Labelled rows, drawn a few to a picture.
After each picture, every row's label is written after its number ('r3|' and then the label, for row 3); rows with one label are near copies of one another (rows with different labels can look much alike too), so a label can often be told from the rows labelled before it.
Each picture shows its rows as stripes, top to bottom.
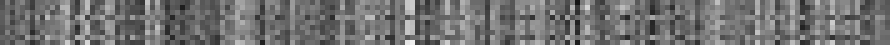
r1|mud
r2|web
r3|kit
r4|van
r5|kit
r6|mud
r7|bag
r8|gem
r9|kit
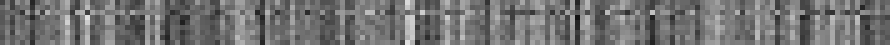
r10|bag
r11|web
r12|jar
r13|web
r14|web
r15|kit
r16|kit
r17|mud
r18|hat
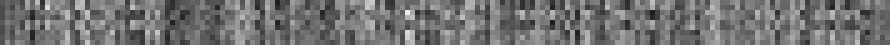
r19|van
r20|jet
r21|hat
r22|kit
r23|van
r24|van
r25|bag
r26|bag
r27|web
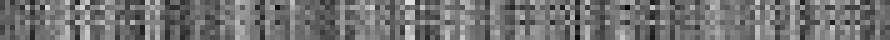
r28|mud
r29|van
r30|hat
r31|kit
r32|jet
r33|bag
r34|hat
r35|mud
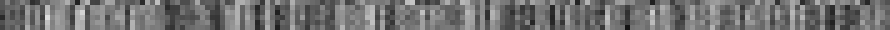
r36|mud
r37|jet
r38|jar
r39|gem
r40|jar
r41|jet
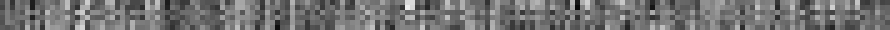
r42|web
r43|bag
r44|jar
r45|bag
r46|van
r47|jar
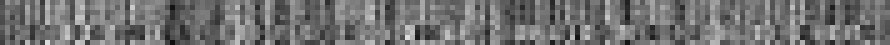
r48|van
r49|jet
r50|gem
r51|jar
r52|jet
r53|web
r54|kit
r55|hat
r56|jet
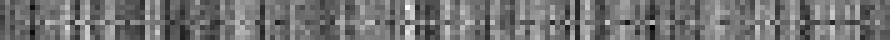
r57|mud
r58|bag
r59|kit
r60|kit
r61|gem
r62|kit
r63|hat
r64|web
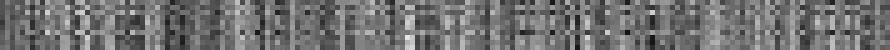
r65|van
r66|hat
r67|jar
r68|kit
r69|bag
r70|bag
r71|jet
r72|web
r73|kit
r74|web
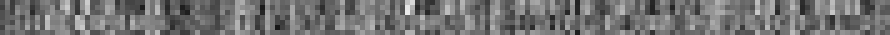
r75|kit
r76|hat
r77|hat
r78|jet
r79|jet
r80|van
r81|mud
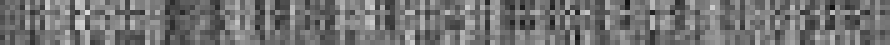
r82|gem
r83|jet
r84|web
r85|gem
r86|jar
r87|jar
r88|web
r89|bag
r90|kit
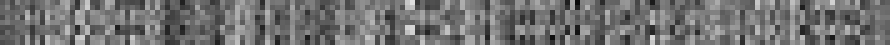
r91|kit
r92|mud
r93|jar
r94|jet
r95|jar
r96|kit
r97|kit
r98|jar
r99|jar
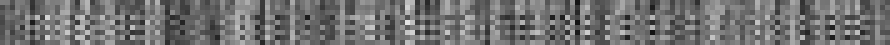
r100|mud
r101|hat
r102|hat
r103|van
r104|bag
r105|jet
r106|web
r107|jet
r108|web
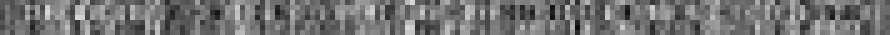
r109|mud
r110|van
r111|gem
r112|jet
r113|bag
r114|bag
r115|mud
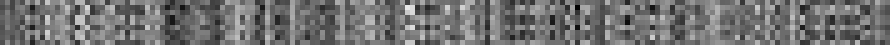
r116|gem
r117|kit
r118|mud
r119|jet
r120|jet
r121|mud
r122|jet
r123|jar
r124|web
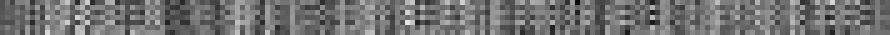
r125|kit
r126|jar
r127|hat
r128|jar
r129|hat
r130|van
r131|jet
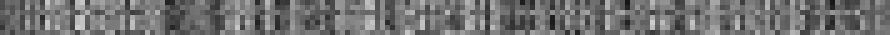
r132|jet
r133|gem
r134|web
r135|jar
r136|jar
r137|jar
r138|kit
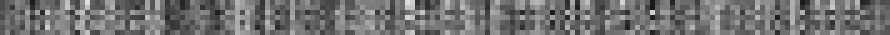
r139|web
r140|kit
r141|jar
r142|bag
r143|jet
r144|van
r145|mud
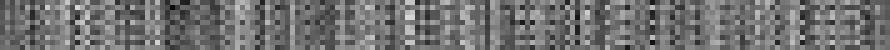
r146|hat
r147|gem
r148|web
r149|mud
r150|jar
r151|bag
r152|mud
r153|jar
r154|mud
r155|van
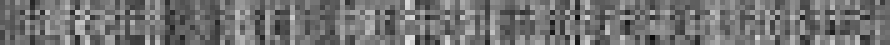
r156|bag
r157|bag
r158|van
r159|mud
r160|jet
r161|gem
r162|gem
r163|kit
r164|web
